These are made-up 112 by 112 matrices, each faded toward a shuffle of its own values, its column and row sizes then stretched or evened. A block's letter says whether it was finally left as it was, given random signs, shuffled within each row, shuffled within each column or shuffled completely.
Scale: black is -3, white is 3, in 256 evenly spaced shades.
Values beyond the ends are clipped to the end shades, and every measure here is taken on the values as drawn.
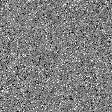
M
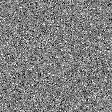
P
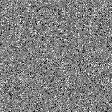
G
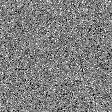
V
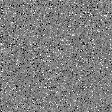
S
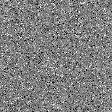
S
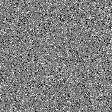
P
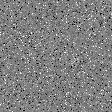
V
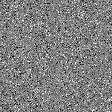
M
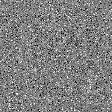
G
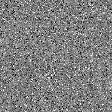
G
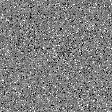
S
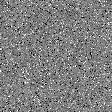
V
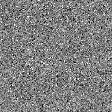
G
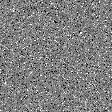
M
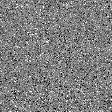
S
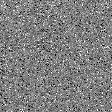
S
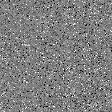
S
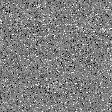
P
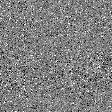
S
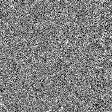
S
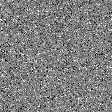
P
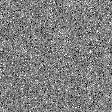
M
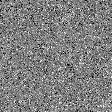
P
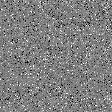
S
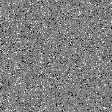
G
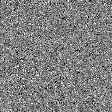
S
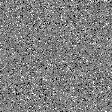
S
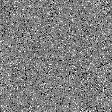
S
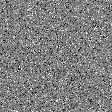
V
